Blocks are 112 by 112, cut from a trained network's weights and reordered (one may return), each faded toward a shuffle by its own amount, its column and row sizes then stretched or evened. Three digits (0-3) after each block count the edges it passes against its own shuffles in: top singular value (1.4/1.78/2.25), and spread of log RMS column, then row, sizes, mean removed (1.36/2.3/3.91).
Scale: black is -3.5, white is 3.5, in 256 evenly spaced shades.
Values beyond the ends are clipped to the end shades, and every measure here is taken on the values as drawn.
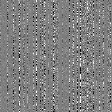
2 3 0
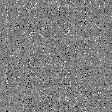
0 2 0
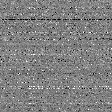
2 0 2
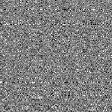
2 1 2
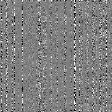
2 3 1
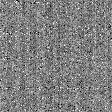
1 0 1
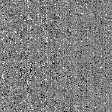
0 2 1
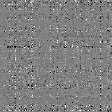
1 2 2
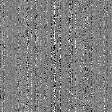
1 3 0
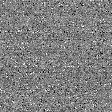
0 0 1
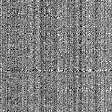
3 1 2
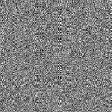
3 2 1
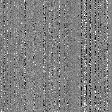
2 3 0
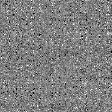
0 2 0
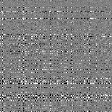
3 2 3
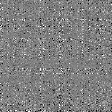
0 2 2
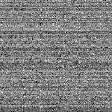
3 1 0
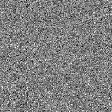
1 1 0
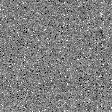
0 1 0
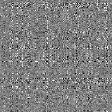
2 2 2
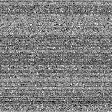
3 0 1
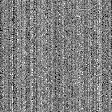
3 2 0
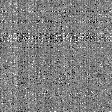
2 0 2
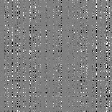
2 3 2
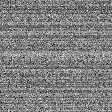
3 0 0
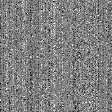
2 2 0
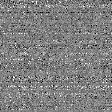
1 1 2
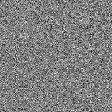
2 1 0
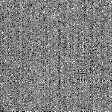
1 1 1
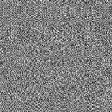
3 1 1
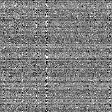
3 2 0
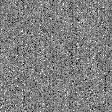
0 1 0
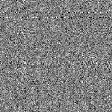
2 1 1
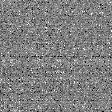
1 1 1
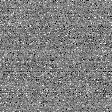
1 0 1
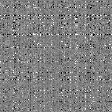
2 2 2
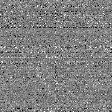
1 1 2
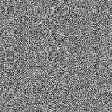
3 1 1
